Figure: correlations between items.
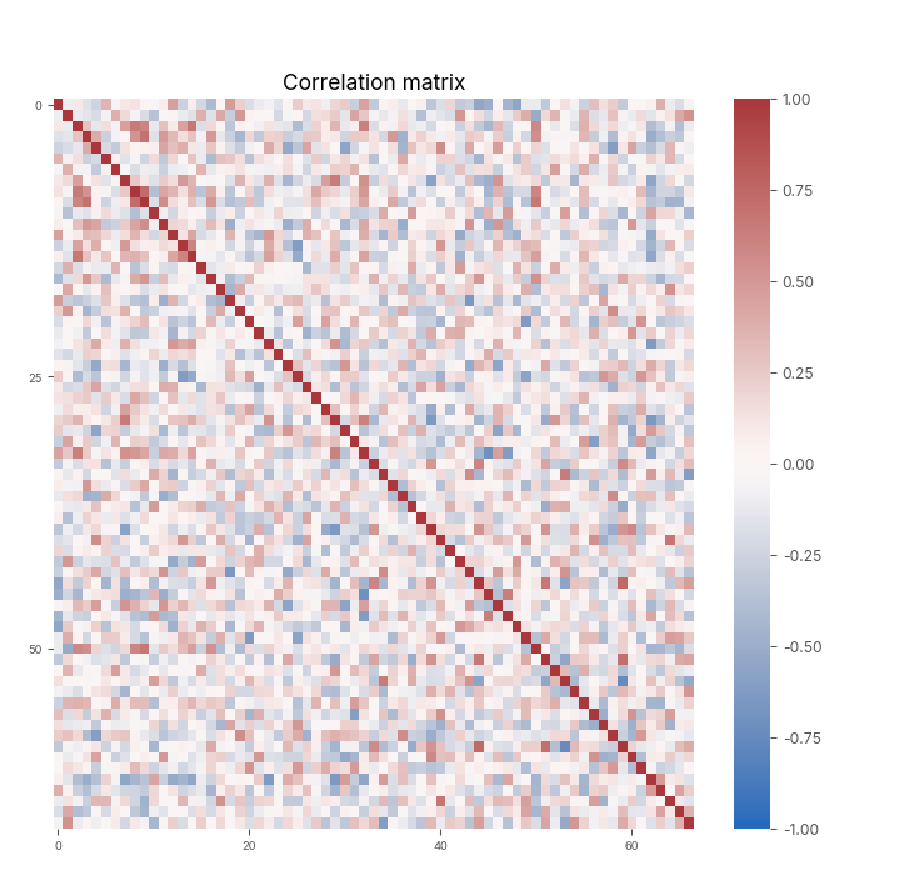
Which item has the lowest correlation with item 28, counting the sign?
39
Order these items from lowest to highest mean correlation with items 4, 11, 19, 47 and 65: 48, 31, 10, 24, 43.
24, 31, 10, 48, 43
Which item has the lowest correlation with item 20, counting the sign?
49
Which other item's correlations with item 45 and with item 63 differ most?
0
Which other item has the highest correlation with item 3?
9
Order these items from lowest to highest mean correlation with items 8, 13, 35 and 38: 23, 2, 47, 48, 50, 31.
47, 48, 31, 23, 2, 50
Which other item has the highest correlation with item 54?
66
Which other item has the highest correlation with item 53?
34
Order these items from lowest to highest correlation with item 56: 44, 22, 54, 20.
20, 44, 22, 54
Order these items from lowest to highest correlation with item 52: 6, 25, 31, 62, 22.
62, 25, 22, 31, 6
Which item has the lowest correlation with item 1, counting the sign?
50
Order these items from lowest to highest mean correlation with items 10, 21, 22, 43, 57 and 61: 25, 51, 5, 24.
51, 24, 5, 25
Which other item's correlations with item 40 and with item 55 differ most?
31
